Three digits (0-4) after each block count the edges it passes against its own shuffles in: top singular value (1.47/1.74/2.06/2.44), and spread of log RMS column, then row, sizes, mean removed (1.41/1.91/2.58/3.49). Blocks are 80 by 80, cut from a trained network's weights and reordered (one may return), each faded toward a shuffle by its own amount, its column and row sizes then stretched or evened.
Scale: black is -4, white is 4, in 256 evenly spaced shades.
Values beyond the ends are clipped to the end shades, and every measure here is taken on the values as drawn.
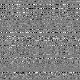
3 0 4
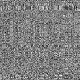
3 0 2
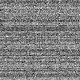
4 0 1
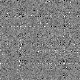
0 2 2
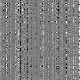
4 4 2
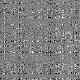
2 2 4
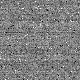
1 0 0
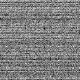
4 2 2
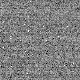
0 1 1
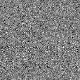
1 1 2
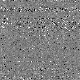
0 1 3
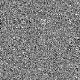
2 1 2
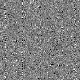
2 2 0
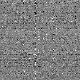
1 2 2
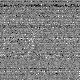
3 0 3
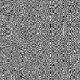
4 3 1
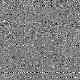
2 1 3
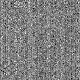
2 1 0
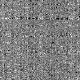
2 0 3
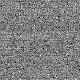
0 1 0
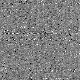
0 0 2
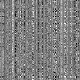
4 4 1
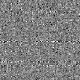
3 1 2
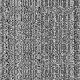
4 1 0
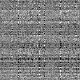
4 3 2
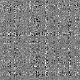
1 3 3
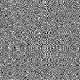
4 1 2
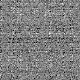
2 3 1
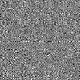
3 0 2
